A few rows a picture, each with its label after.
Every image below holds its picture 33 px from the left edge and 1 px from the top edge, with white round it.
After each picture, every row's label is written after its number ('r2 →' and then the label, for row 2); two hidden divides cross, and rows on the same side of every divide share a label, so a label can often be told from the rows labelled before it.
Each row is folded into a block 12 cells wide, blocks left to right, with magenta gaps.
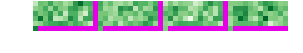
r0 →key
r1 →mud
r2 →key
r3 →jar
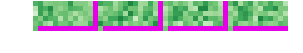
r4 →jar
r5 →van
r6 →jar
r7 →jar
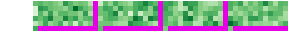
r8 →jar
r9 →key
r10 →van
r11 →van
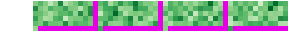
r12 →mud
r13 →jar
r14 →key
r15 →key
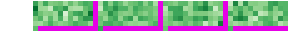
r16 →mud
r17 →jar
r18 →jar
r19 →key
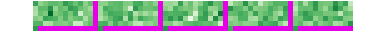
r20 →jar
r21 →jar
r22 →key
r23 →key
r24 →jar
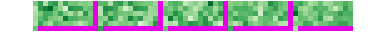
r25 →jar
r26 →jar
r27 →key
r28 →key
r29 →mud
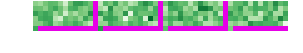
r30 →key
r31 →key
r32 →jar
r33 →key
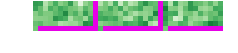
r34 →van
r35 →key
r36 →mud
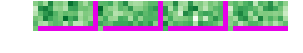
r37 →jar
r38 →mud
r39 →mud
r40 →jar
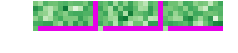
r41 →mud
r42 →van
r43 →van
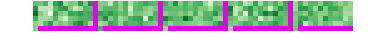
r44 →mud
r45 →key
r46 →van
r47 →mud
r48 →jar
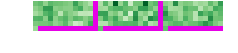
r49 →jar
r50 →key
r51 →mud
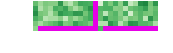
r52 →mud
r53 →key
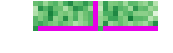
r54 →jar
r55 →jar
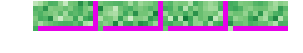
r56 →key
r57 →mud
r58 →van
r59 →van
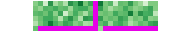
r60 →key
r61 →van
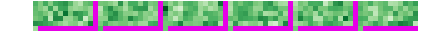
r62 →van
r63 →jar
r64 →mud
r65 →jar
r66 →key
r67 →mud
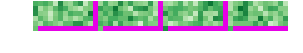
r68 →mud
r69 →jar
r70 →key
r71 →jar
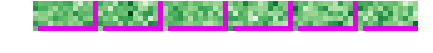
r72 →van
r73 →van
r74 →jar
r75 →key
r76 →mud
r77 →van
